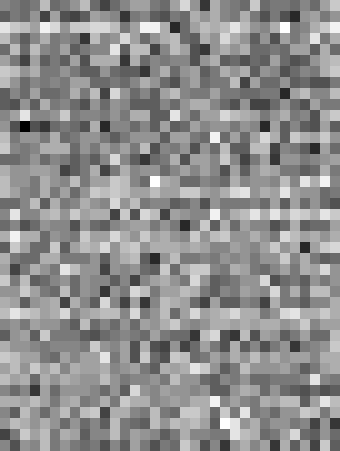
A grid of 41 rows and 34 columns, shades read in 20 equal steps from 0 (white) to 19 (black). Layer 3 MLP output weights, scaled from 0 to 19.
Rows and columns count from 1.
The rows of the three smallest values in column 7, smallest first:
25, 29, 11
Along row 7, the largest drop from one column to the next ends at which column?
16
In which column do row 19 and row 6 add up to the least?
12
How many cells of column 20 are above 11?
5
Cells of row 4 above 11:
5
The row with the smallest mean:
3
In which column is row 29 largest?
18
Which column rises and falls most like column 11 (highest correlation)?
2
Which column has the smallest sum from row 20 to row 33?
34
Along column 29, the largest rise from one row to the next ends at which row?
19
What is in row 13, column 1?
5
